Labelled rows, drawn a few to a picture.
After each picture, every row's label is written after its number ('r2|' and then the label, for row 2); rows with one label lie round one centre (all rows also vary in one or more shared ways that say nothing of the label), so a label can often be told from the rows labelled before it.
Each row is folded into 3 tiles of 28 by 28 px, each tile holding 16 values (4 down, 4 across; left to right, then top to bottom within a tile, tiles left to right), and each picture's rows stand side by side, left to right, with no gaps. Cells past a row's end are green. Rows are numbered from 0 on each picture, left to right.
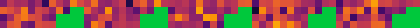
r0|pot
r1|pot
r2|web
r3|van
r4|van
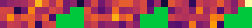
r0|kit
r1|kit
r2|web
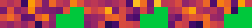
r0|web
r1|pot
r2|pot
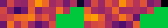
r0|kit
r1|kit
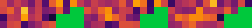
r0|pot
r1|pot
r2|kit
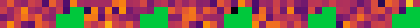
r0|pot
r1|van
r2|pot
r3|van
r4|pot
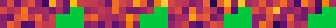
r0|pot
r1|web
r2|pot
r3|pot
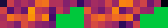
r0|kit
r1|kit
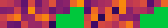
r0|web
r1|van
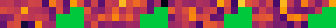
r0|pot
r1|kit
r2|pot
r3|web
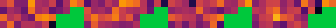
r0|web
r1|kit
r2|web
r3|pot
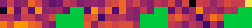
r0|van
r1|van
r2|web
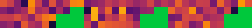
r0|web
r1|van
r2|pot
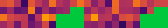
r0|web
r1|web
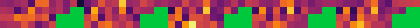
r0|kit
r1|van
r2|van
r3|van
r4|van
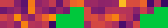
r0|web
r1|kit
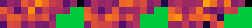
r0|kit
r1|kit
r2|kit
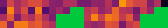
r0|van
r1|kit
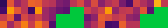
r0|van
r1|pot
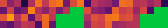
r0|web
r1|kit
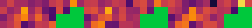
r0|pot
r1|pot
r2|pot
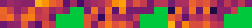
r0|kit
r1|van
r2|van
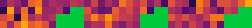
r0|van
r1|kit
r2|web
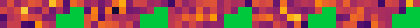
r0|pot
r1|van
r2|kit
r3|web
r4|pot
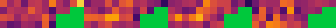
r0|web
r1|kit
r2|kit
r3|van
